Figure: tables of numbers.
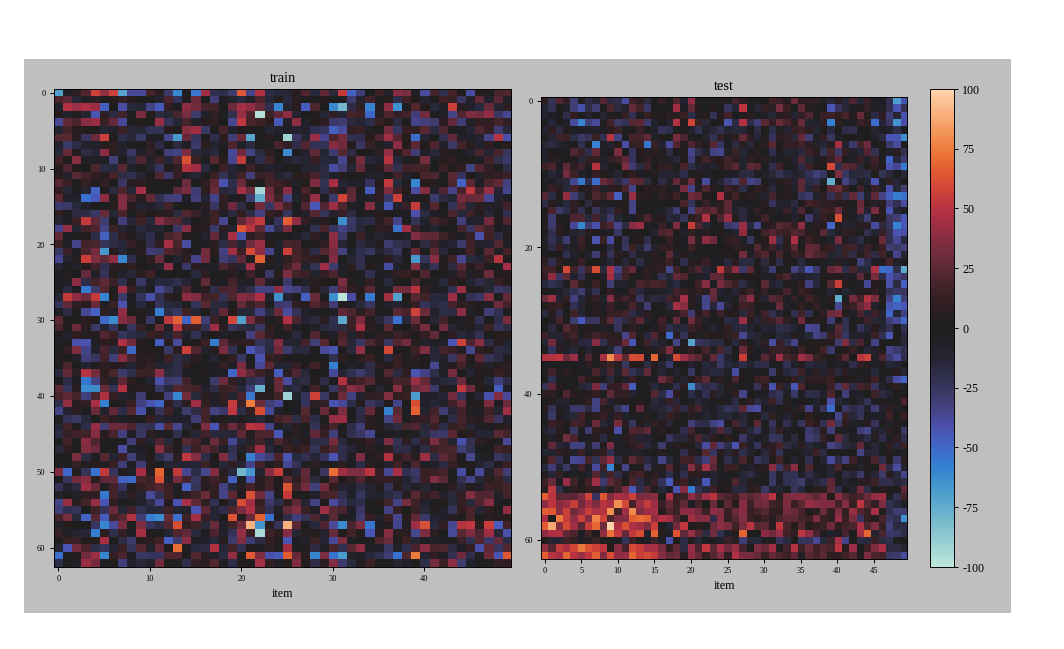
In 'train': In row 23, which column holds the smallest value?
36
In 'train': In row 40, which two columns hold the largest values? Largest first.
28, 5
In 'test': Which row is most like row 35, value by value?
59
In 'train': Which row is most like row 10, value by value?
5
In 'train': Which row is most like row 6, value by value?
40
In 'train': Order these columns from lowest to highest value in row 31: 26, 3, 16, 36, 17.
16, 26, 3, 36, 17
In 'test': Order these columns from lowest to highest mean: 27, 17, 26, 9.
17, 26, 27, 9
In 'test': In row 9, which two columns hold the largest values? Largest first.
39, 7
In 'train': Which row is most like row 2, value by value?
27
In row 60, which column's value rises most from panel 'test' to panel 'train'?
17
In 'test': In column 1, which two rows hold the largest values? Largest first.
58, 56
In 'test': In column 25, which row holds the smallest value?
3
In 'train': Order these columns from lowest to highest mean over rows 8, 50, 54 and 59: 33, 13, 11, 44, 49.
49, 13, 44, 33, 11
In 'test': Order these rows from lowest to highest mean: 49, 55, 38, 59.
49, 38, 59, 55
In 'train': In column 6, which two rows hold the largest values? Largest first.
0, 22
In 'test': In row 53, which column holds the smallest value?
20
